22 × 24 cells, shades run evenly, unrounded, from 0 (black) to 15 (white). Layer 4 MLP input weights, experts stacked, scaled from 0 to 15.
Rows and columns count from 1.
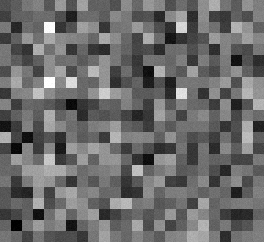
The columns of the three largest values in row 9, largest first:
17, 10, 4
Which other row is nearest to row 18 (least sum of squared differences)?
6
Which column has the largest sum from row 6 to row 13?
5
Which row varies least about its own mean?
1
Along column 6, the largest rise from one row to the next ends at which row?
16
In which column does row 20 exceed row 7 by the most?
14
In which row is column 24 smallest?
12
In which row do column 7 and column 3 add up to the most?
8
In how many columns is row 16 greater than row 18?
15
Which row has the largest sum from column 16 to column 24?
22
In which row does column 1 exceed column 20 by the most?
13
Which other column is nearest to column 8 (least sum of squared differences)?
9
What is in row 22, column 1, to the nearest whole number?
7
